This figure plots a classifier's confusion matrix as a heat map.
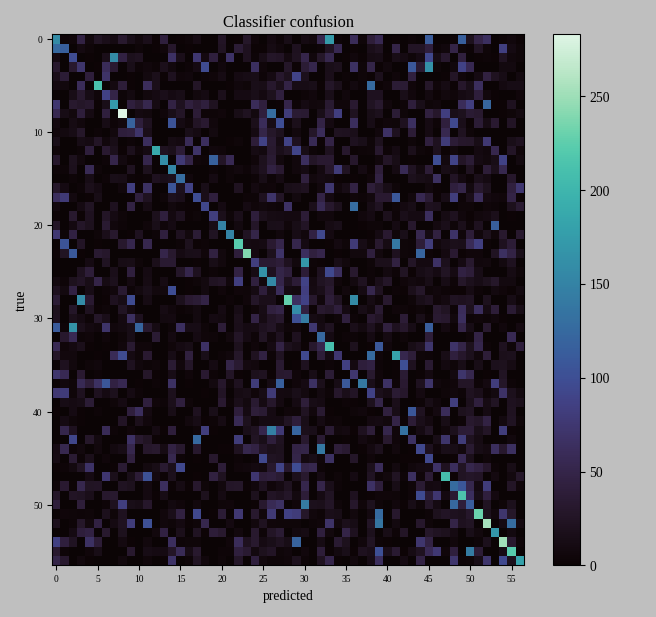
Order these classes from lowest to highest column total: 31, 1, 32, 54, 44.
31, 1, 44, 54, 32
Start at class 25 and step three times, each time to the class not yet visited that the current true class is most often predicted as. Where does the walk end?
48
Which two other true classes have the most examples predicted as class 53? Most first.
20, 37
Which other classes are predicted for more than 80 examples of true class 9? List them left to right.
14, 27, 48
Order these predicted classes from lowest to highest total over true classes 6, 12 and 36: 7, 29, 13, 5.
5, 13, 7, 29
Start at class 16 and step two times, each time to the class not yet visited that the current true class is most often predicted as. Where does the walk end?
34
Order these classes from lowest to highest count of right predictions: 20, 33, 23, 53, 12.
20, 53, 12, 33, 23
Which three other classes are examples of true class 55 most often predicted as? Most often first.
50, 39, 46
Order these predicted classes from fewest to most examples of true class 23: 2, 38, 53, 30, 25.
25, 53, 38, 30, 2
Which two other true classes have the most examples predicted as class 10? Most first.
31, 40
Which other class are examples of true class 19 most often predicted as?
45
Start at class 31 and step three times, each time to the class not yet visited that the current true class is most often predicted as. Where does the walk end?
52
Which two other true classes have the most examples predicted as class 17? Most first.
43, 51
